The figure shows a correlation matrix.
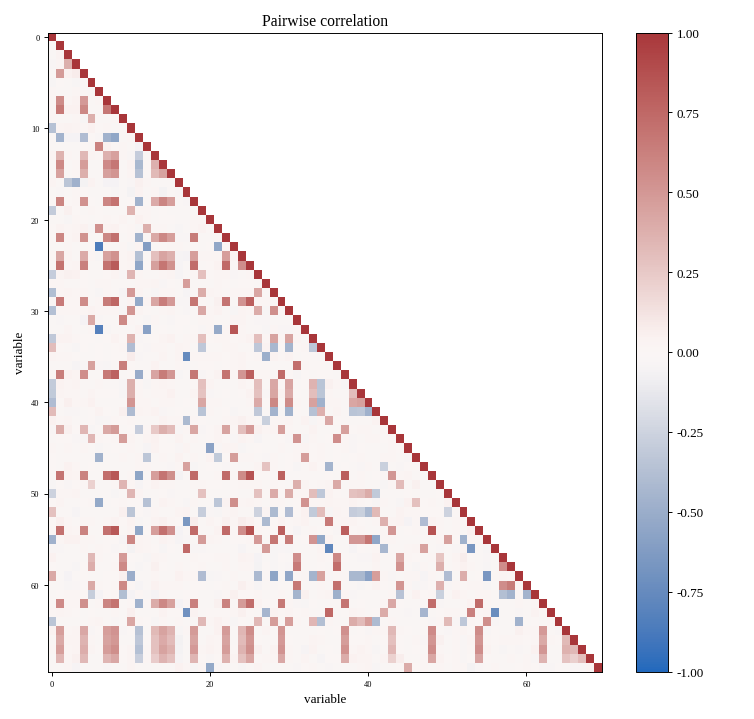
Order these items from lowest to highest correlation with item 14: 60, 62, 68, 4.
60, 68, 4, 62
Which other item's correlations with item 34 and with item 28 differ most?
55
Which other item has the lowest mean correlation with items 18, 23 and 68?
6
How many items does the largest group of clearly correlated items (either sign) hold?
22
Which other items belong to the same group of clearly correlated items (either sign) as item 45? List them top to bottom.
20, 69
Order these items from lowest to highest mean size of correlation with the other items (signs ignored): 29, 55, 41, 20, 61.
20, 61, 41, 55, 29
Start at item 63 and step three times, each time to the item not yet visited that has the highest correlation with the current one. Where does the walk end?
42
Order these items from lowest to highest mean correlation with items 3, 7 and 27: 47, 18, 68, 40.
40, 47, 68, 18
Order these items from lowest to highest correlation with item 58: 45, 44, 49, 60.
45, 49, 44, 60
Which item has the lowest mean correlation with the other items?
11
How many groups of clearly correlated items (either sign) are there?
7
